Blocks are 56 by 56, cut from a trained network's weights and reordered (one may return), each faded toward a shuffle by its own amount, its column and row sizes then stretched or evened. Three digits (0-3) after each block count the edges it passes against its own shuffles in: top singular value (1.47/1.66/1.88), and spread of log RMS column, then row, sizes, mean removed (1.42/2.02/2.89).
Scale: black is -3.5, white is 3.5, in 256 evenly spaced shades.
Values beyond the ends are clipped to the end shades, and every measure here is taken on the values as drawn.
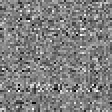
0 1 2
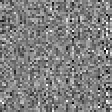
1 2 0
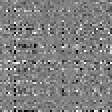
2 2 3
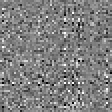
2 2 2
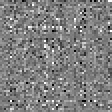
0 2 2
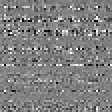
3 1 3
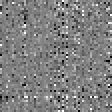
0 3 1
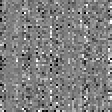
0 3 1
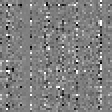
2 3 1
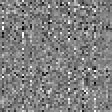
1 2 1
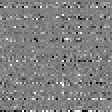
1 1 3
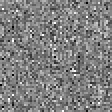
1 2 0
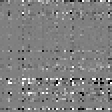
1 2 3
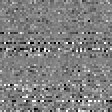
1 0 3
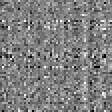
2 2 2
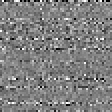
2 0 3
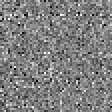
0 1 1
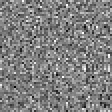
2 1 0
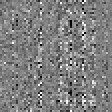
2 3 1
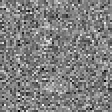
3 1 0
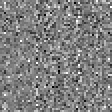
0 2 0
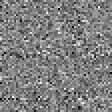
0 1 1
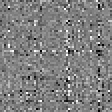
2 2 2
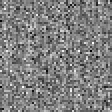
1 0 0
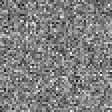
0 0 0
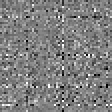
1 2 2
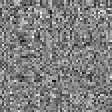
3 0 1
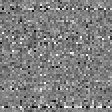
2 1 2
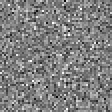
0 0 0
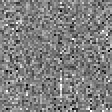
1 2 0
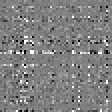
2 2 3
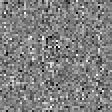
0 2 1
